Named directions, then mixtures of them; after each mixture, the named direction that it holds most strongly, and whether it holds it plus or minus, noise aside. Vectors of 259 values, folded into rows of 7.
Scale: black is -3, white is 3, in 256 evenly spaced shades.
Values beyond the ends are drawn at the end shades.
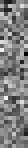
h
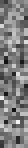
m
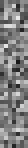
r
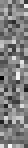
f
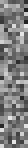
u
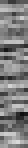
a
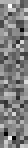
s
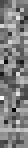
m, plus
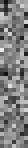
h, plus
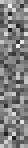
s, plus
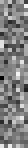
f, plus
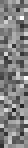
m, plus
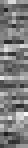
a, minus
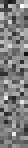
h, plus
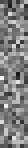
s, minus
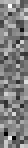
s, plus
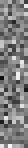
f, plus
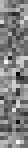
m, minus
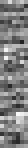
a, minus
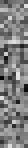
m, plus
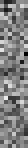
h, plus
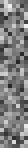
u, plus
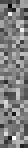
s, minus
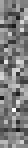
r, minus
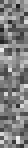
u, minus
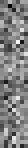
s, minus
